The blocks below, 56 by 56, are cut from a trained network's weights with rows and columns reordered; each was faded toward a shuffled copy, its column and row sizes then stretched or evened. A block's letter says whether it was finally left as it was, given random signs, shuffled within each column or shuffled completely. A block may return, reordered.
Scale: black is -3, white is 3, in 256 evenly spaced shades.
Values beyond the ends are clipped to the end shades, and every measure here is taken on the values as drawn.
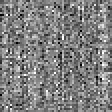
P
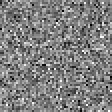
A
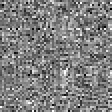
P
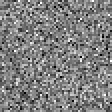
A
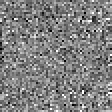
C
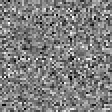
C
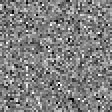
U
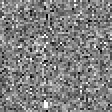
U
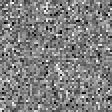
U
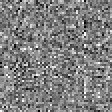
P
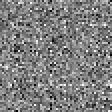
C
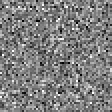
C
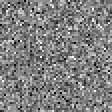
A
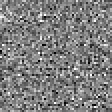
C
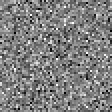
U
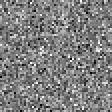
A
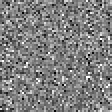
U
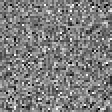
C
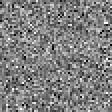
U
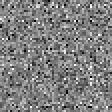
P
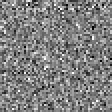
C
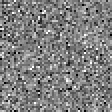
U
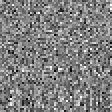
P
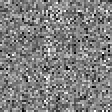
C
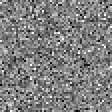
A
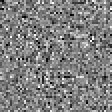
P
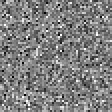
U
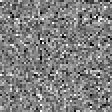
C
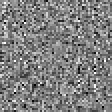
C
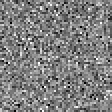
A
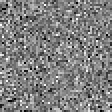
U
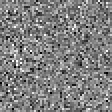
U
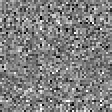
C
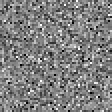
A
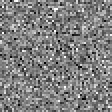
A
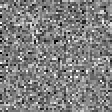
C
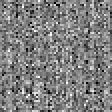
P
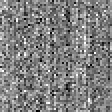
U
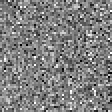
U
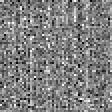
P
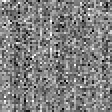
U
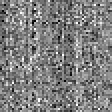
P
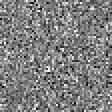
U
